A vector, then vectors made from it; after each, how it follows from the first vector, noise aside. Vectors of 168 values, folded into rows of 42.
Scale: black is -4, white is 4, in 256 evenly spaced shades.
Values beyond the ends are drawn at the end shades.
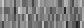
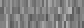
wrapped around, negated, shrunk.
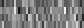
negated.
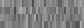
shrunk.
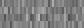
wrapped around, negated, shrunk.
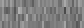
shrunk.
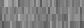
reversed, negated, shrunk.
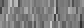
reversed, negated, partly zeroed.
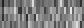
negated.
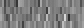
reversed, partly zeroed.
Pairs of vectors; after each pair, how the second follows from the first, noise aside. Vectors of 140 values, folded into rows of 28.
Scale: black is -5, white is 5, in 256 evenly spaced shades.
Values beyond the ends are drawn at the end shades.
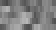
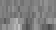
wrapped around, partly zeroed.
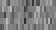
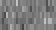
wrapped around, negated, partly zeroed.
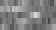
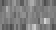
wrapped around, partly zeroed.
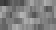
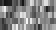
scaled up.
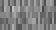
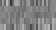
wrapped around, negated, partly zeroed.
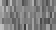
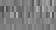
negated, partly zeroed.
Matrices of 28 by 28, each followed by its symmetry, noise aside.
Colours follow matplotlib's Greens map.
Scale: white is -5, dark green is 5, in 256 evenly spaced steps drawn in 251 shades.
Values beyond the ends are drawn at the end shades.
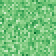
no symmetry.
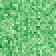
mirrored top to bottom.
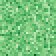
mirrored top to bottom.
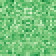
mirrored left to right.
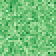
mirrored top to bottom.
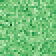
symmetric.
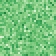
symmetric across the other diagonal.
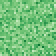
no symmetry.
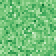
symmetric.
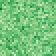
symmetric across the other diagonal.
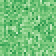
mirrored top to bottom.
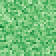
no symmetry.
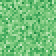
mirrored top to bottom.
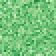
no symmetry.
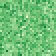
symmetric.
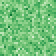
symmetric.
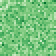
symmetric.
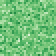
no symmetry.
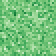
symmetric across the other diagonal.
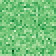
mirrored left to right.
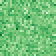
symmetric.
